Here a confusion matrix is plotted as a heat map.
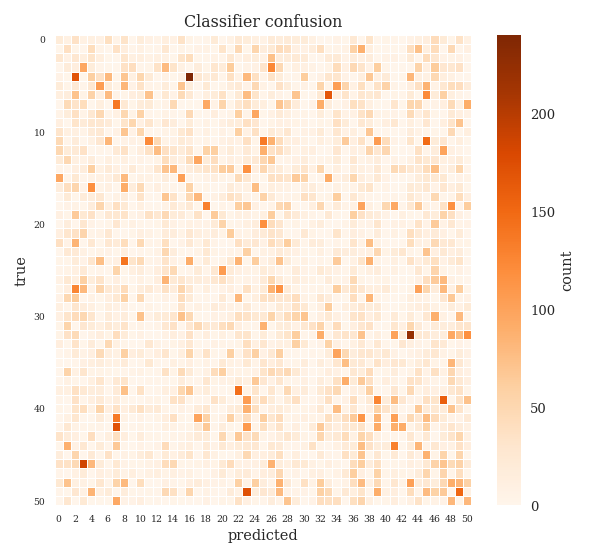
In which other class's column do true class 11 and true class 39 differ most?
47
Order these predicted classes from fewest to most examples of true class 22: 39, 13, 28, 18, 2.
39, 18, 13, 28, 2
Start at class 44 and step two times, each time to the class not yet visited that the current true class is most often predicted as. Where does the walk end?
7
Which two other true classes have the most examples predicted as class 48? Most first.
18, 32
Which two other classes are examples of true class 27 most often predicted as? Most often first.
2, 44
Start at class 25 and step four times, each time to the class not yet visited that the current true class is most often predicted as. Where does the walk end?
26
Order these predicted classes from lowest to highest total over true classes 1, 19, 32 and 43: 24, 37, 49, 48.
24, 49, 48, 37
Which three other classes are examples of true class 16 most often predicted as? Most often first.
4, 8, 24
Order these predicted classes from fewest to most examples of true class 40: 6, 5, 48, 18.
6, 18, 5, 48
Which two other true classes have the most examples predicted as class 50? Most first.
32, 7
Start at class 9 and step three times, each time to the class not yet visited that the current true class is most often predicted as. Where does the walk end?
45
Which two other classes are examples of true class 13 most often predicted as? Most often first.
17, 26
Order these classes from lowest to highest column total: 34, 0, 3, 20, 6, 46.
0, 6, 20, 3, 34, 46
